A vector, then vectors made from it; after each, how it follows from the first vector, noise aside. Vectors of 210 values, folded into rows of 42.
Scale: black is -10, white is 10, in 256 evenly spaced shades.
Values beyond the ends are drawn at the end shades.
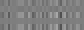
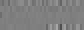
partly zeroed.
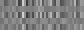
reversed, negated, scaled up.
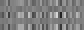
scaled up.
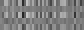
reversed, scaled up.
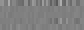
wrapped around, negated, partly zeroed.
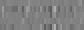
wrapped around, negated, partly zeroed.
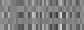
negated, scaled up.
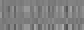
wrapped around.
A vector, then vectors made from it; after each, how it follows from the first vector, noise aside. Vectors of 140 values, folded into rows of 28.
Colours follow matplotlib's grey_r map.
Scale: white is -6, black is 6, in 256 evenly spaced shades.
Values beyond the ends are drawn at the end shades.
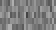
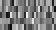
negated, scaled up.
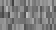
negated.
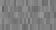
wrapped around, shrunk.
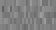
wrapped around, shrunk.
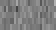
wrapped around, partly zeroed.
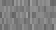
wrapped around, negated, shrunk.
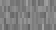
reversed, shrunk.
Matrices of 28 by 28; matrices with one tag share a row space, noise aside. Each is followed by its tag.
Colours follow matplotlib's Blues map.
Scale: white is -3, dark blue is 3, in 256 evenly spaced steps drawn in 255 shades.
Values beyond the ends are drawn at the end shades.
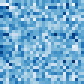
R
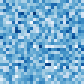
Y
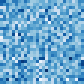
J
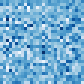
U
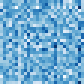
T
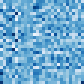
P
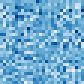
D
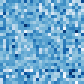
D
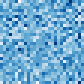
T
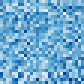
T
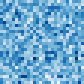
Y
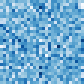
J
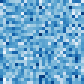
D
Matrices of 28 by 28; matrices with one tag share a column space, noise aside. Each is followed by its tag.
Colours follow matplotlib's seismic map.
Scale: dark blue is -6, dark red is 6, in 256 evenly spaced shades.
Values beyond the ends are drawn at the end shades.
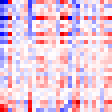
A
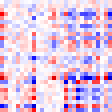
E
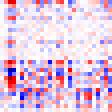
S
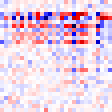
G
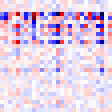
G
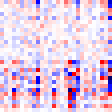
S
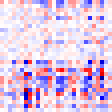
S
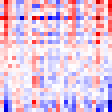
A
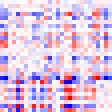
E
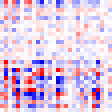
S
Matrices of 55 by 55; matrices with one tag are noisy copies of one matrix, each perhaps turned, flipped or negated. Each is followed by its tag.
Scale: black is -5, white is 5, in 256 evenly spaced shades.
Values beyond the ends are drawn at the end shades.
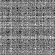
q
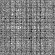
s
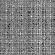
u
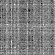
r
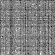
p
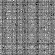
q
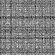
q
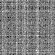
q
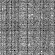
r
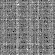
q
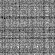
q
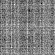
r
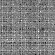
u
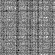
q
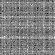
q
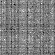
r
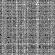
q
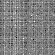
u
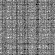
q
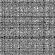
q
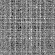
s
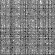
p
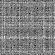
q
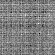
u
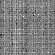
u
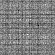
s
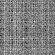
u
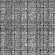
r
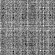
r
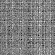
u
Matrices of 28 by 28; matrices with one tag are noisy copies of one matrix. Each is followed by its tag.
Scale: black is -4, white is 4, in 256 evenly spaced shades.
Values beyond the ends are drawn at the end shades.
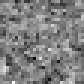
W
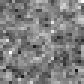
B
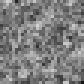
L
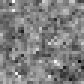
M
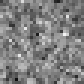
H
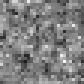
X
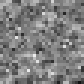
L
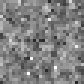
X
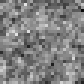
W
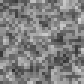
B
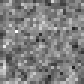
W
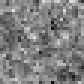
M
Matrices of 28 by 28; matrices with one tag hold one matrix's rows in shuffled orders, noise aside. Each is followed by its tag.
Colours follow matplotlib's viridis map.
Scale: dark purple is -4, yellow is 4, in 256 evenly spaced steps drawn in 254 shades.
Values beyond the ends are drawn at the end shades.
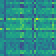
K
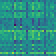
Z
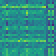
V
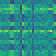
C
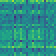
Z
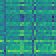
K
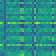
K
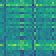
K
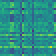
C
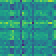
C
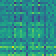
Z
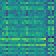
V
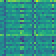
K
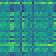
C
